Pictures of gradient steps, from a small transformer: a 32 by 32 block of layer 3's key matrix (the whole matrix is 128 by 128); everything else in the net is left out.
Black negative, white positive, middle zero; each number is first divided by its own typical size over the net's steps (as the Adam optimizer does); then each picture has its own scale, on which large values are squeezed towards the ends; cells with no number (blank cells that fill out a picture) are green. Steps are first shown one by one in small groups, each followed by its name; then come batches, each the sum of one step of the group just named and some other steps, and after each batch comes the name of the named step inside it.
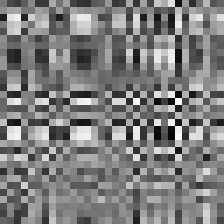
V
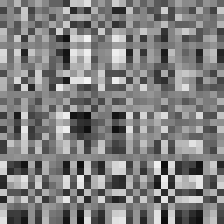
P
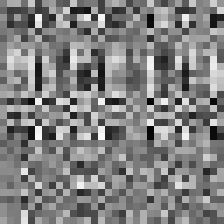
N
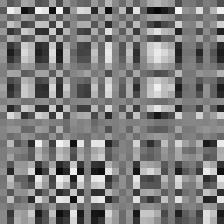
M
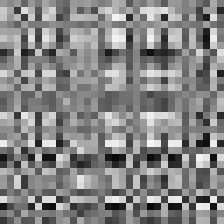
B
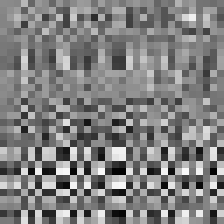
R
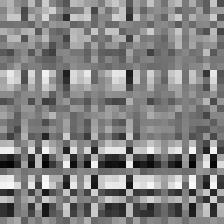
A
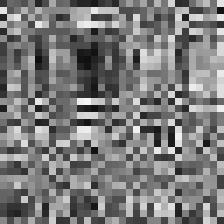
V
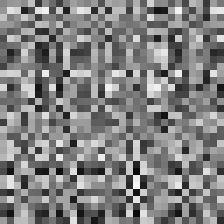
M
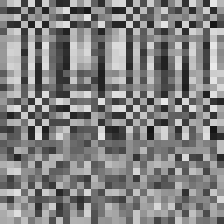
N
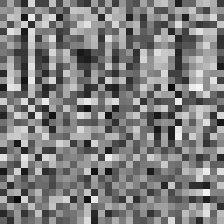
V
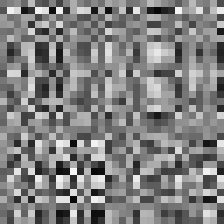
M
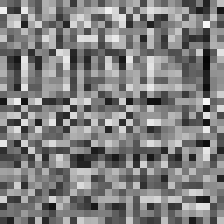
B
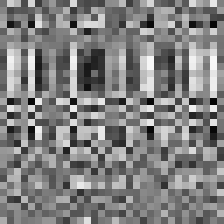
N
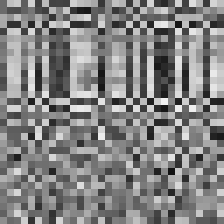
N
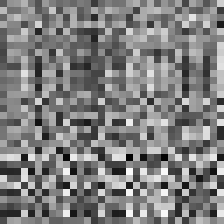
R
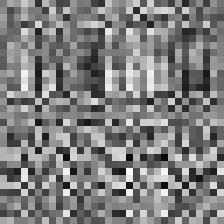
R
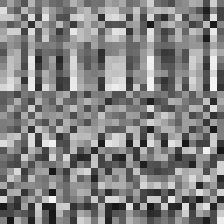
B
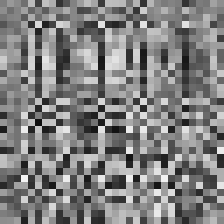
P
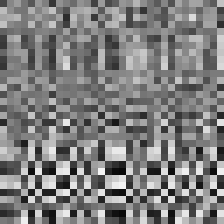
R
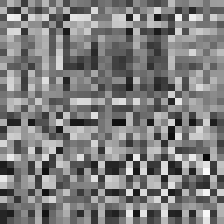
V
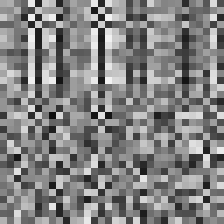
A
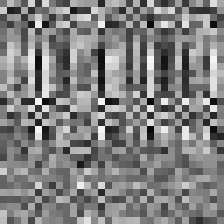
N
